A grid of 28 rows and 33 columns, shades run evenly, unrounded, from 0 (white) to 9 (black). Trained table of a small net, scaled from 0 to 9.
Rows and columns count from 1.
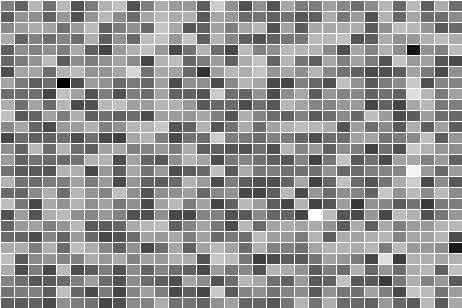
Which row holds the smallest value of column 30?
16
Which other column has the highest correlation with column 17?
7
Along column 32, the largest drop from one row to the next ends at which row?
4
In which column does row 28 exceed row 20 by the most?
23
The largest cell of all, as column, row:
5, 8
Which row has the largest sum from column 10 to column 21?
20
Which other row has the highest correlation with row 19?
11
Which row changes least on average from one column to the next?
13
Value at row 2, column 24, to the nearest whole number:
3
